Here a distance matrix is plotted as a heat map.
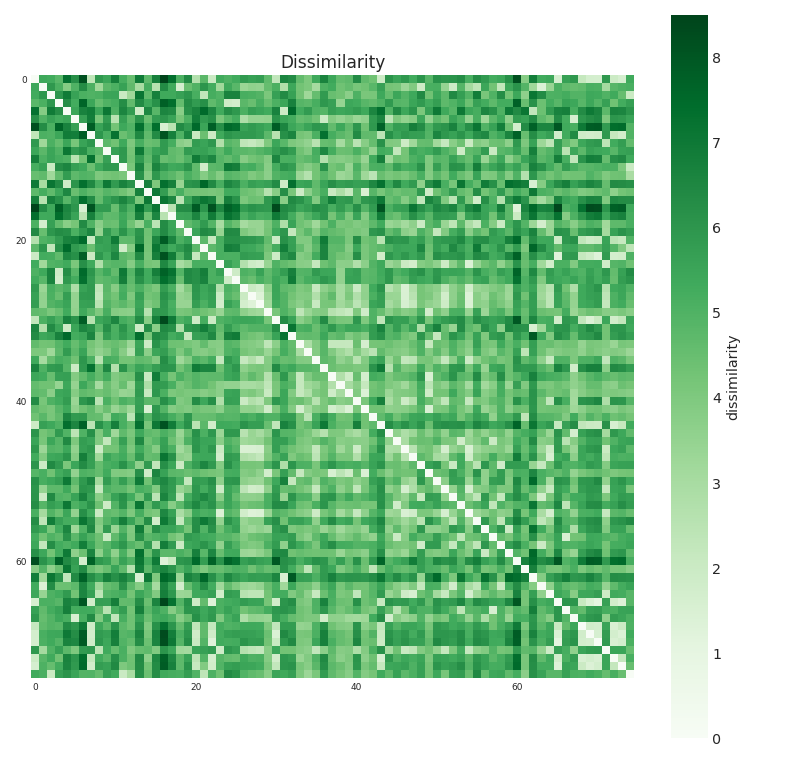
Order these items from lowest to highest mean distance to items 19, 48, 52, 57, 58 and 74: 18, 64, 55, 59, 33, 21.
18, 55, 64, 33, 59, 21
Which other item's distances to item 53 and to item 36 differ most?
9
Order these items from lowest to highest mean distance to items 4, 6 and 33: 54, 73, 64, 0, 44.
44, 54, 64, 73, 0
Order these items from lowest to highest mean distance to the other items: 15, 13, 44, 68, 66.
44, 68, 66, 15, 13
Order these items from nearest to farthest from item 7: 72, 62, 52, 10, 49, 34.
72, 34, 49, 52, 62, 10
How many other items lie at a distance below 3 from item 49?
7
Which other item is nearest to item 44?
67
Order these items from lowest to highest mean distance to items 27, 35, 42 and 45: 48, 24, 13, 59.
59, 48, 24, 13
